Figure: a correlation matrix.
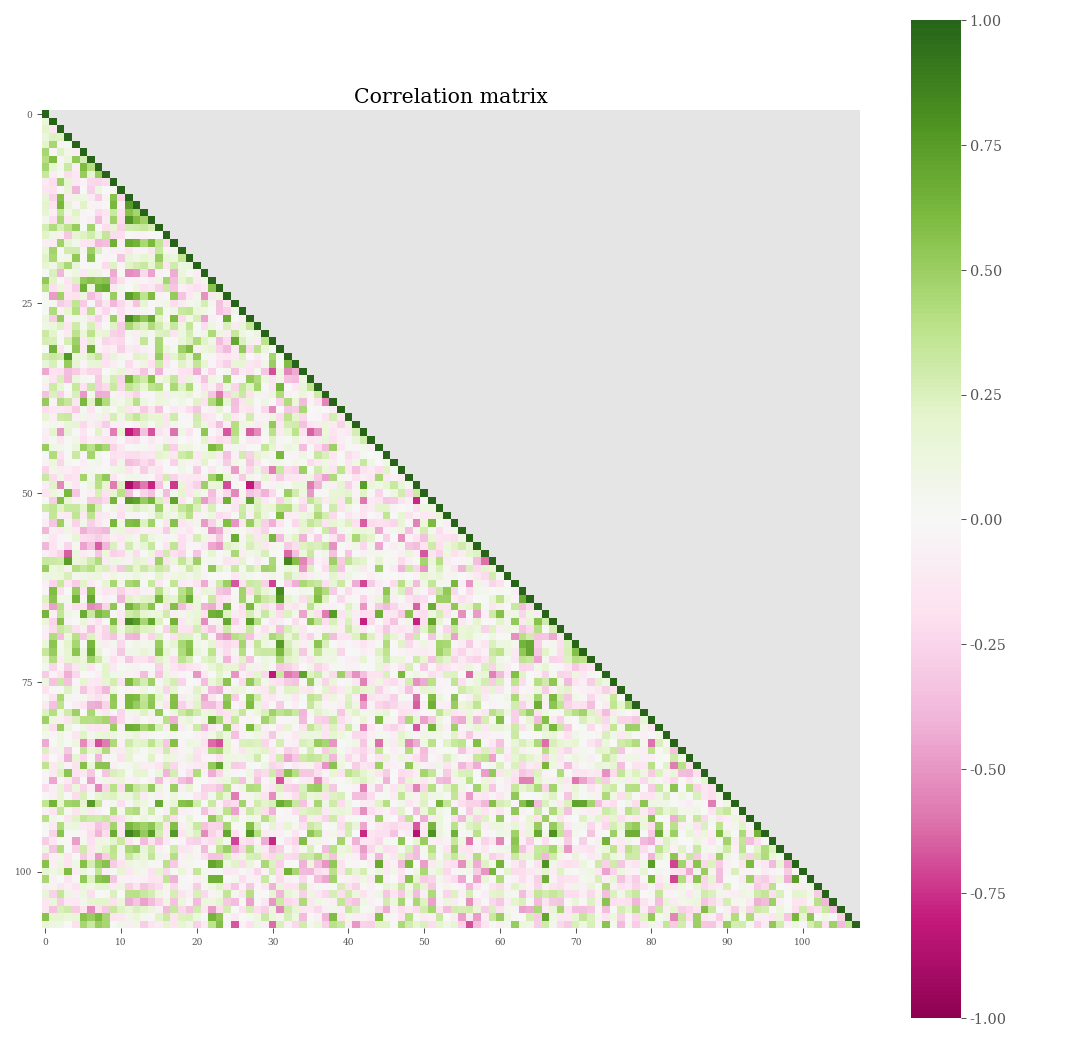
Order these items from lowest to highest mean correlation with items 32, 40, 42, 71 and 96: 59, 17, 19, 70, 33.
17, 19, 70, 33, 59
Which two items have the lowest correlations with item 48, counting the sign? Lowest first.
83, 37
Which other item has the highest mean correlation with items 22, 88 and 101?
99
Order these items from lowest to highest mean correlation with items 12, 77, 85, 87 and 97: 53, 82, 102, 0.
102, 53, 0, 82
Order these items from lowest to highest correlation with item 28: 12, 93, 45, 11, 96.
96, 93, 45, 12, 11
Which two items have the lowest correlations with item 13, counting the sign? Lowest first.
49, 104
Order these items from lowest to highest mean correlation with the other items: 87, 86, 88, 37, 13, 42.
42, 88, 37, 87, 86, 13
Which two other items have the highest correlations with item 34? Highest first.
74, 96
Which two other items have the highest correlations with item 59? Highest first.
32, 3
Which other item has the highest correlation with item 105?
87
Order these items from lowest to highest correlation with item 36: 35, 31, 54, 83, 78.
78, 54, 35, 83, 31
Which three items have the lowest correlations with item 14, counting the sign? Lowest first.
49, 42, 21
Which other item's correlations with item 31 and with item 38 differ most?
63
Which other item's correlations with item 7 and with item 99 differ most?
50
